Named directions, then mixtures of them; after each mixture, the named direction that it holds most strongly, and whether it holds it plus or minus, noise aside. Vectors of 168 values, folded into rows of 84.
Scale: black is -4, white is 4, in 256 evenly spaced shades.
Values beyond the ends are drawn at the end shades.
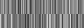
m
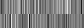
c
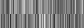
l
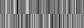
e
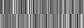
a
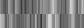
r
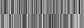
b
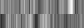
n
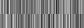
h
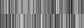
h, minus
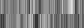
n, plus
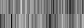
r, minus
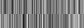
b, plus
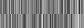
b, plus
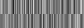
a, minus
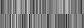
c, plus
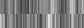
r, plus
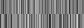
m, minus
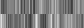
n, minus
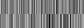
m, minus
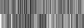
m, plus
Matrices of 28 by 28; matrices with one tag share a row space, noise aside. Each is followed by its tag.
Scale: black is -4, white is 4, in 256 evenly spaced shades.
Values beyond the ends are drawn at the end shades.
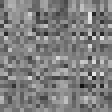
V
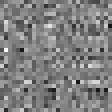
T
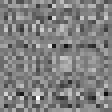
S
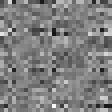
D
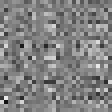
T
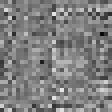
D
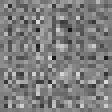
S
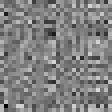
T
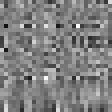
T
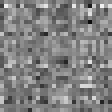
V
